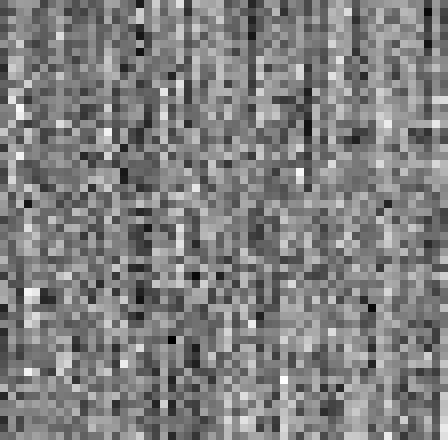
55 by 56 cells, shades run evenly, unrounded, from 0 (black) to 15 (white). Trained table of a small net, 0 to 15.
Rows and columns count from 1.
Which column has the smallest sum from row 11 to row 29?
39
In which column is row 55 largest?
49
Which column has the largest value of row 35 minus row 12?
9
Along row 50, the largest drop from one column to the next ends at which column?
3
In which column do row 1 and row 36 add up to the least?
18
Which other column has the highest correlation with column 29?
36
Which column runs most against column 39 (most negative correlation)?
55
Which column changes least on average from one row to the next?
6
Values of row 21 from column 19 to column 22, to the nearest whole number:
6 5 10 8
